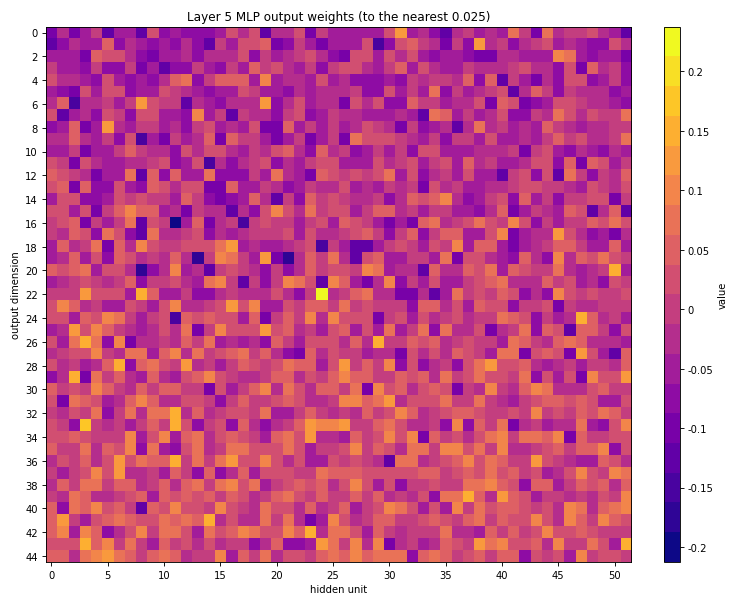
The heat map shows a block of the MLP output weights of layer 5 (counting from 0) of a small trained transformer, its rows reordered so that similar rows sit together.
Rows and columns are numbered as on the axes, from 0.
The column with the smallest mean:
8
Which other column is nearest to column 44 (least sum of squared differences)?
18
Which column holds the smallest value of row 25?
46
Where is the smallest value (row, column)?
16, 11
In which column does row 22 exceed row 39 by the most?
24
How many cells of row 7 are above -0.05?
31
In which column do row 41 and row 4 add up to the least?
23
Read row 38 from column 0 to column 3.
-0.025 0.05 0 0.075
